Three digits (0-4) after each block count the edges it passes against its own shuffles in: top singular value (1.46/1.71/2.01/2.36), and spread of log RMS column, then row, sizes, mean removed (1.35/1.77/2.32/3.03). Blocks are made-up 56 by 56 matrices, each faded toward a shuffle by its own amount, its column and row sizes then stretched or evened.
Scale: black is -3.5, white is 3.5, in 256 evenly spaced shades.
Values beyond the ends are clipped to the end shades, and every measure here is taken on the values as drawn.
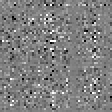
1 3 3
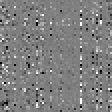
2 4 2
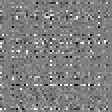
3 3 4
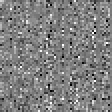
0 4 0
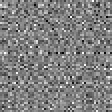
4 0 3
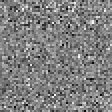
1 1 2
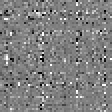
1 3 3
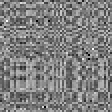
4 2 0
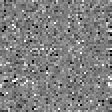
1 2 1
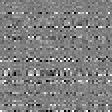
4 1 4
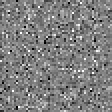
1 1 0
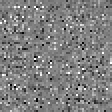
0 2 3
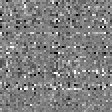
1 2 4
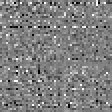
2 2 3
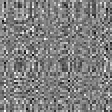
4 3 0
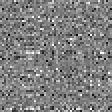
3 0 3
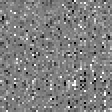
2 2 0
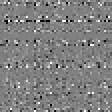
3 2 4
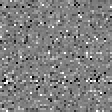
1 0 2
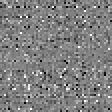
2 1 3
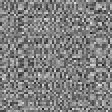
4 0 2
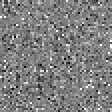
1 0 0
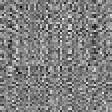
4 3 1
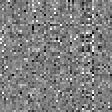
3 2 0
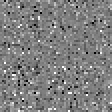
1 2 2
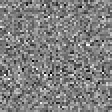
2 1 2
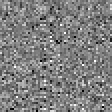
2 2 1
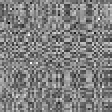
4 1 2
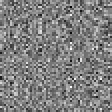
3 3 1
